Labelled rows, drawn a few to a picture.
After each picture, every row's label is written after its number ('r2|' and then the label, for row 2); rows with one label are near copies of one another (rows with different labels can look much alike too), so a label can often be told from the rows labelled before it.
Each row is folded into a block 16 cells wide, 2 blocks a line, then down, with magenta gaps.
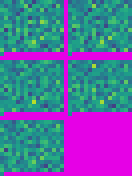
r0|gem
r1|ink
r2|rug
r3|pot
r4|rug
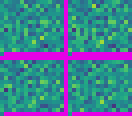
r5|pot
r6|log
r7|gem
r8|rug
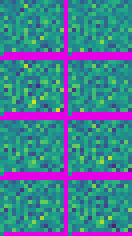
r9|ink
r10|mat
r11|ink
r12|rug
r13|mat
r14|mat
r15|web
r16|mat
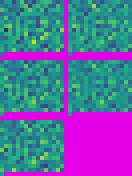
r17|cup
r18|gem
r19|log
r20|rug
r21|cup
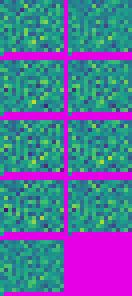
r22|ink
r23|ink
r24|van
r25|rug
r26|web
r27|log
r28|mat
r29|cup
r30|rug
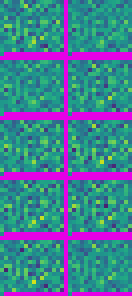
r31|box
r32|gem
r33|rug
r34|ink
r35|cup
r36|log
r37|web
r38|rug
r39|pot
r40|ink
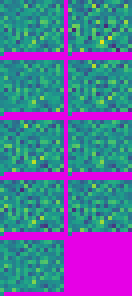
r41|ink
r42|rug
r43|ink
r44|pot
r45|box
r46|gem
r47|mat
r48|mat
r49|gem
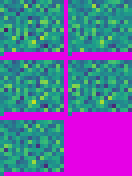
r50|pot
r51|mat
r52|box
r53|rug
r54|rug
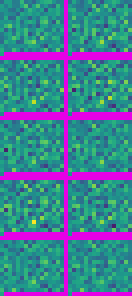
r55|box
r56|ink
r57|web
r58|gem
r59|gem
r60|log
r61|rug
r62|box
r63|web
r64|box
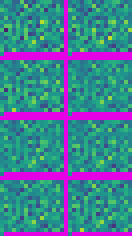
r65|pot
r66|log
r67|gem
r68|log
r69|web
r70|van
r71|pot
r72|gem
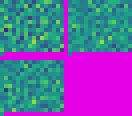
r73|rug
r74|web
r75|gem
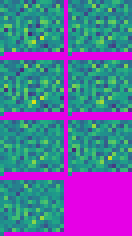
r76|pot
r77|gem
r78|pot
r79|rug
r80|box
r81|log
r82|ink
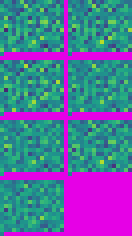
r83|gem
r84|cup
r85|gem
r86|ink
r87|rug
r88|van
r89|mat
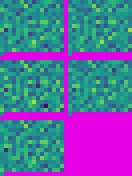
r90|gem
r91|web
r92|van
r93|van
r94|gem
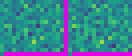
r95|ink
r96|box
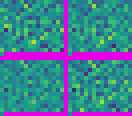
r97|mat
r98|pot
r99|gem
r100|gem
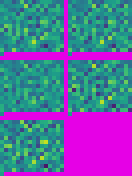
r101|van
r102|pot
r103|ink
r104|pot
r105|box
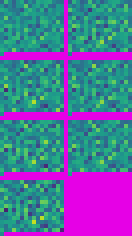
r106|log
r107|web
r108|ink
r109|ink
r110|box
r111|rug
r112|pot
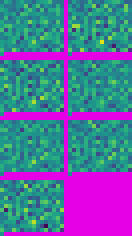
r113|rug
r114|rug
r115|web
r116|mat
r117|web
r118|van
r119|mat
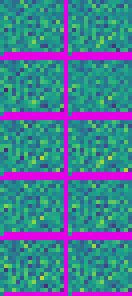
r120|gem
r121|web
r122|mat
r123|rug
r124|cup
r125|ink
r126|web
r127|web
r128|log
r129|log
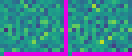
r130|van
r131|web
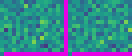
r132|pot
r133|gem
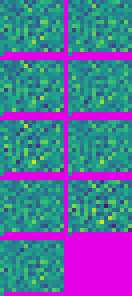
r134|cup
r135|gem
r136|cup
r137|ink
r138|ink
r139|web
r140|box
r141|van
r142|pot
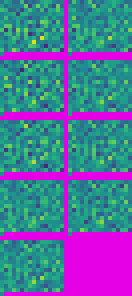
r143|pot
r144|log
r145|gem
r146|box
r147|van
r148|pot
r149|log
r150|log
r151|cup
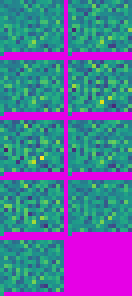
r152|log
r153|gem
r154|ink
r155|web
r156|log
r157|mat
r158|box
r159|box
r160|box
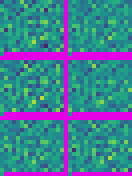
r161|gem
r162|pot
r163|ink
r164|gem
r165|box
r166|pot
